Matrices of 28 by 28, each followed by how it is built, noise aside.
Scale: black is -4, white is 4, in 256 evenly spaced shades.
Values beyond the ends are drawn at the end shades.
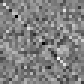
diagonal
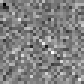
diagonal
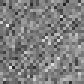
Hankel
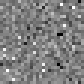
sparse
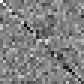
diagonal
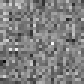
low rank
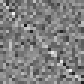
diagonal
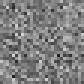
low rank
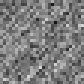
Hankel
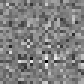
low rank
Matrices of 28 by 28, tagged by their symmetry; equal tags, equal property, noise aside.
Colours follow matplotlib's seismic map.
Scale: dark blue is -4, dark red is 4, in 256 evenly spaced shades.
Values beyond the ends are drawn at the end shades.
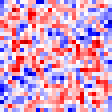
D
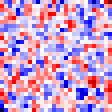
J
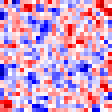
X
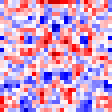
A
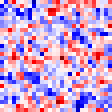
D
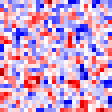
J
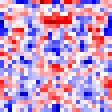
A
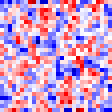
D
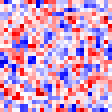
D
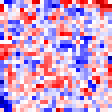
J
